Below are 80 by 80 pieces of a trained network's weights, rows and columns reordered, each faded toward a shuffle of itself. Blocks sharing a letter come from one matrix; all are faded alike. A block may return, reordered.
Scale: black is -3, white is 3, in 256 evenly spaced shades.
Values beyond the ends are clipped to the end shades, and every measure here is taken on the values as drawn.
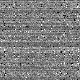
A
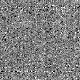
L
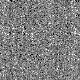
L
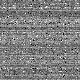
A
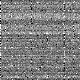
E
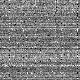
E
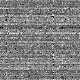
E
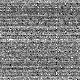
E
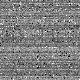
A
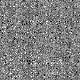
L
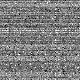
E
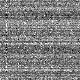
E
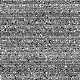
A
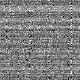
E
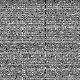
A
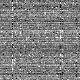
E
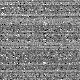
A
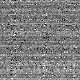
A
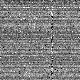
E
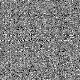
L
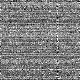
E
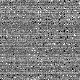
A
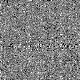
L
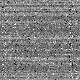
A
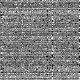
E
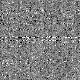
L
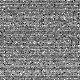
A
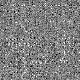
L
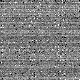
A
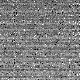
A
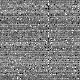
A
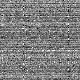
E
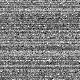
E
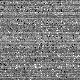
A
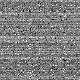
A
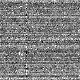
E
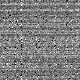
A
